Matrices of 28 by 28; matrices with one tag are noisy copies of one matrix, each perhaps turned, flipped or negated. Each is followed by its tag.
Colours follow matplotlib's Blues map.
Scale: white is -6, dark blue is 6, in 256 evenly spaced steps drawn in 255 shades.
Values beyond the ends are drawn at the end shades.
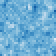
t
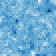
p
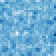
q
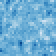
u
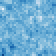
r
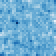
q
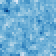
p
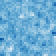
p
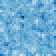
q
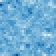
t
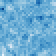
r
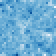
t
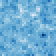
u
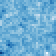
r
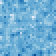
q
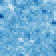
p
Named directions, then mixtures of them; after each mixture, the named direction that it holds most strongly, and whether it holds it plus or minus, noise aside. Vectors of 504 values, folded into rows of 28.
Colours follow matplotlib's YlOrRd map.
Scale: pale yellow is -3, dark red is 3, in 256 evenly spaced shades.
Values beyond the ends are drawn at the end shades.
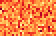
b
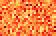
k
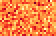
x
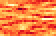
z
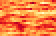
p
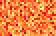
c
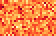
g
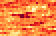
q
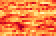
p, plus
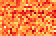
k, minus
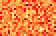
k, plus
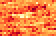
q, minus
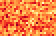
x, plus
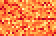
g, plus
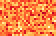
c, plus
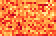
c, minus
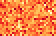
g, plus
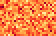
g, plus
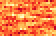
z, plus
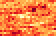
q, minus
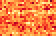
p, plus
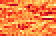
z, minus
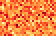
c, plus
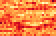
p, plus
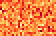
b, plus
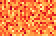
c, plus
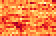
p, plus
